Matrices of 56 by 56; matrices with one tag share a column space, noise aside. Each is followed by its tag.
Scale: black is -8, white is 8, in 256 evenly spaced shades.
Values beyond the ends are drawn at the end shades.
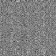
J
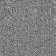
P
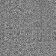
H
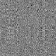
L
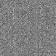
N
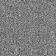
J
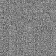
P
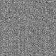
P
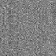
N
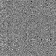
H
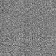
H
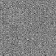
N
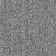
L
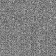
P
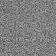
H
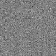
P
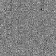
L
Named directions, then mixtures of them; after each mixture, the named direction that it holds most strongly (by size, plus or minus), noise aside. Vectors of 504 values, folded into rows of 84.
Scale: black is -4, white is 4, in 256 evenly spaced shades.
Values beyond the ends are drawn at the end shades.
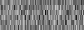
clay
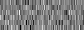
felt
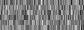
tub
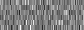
felt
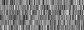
tub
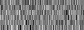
felt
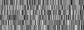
tub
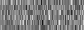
tub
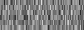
tub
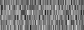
clay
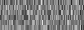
tub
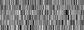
felt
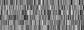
tub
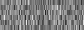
clay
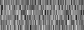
clay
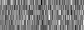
tub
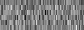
clay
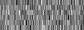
felt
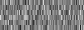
tub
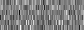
felt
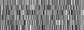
felt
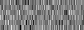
felt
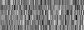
clay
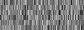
tub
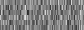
tub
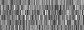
clay
